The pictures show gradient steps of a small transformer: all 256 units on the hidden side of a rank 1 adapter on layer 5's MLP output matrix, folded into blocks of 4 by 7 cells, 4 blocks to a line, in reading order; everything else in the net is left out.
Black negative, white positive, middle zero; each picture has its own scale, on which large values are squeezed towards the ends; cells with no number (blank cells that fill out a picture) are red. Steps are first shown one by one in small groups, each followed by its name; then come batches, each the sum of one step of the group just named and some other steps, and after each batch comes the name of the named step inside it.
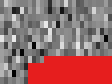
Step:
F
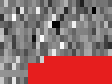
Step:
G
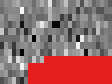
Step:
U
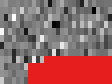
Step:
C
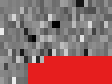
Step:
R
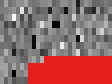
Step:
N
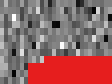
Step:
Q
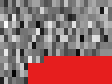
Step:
F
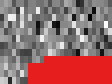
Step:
G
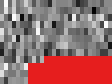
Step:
C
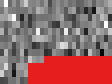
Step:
Q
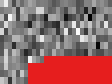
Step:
G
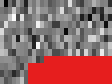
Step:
Q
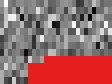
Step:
G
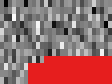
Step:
C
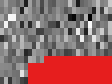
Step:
Q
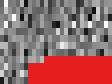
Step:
Q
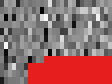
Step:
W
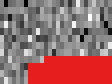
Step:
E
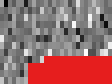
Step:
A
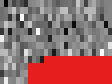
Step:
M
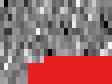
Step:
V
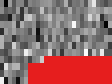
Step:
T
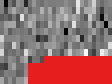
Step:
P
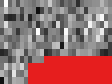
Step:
W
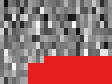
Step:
A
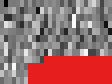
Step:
P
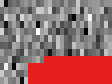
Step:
V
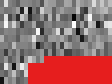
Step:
T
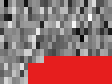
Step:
E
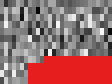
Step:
E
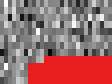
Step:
V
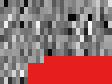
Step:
V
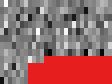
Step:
V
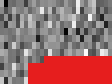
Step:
P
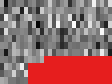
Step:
T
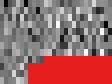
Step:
P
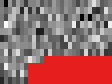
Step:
T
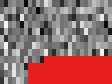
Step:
M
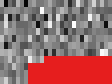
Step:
E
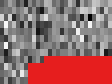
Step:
W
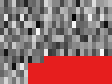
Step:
M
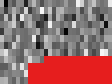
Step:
P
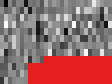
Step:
P
